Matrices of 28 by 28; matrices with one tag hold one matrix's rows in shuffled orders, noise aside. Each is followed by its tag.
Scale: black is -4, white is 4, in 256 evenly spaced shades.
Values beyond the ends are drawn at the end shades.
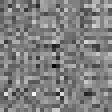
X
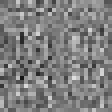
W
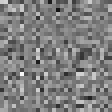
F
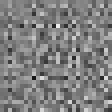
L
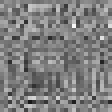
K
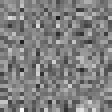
F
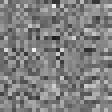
X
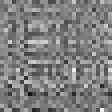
K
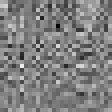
F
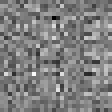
X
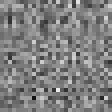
L
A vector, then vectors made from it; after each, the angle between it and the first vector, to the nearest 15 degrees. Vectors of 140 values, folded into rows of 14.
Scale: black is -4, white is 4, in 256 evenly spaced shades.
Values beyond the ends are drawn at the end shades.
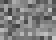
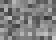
15 degrees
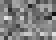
45 degrees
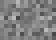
90 degrees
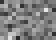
75 degrees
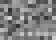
15 degrees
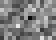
120 degrees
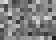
150 degrees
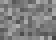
165 degrees
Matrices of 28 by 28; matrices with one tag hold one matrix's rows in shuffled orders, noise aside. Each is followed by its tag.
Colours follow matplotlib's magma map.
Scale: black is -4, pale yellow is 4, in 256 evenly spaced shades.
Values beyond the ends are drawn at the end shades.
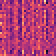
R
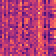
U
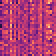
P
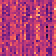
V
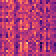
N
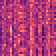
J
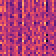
R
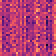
V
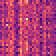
N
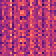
J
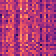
N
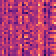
U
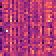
P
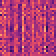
R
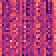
V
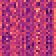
V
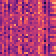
U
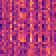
J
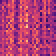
N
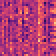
U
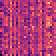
P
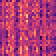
N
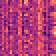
U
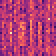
J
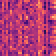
U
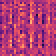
J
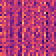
R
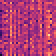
P
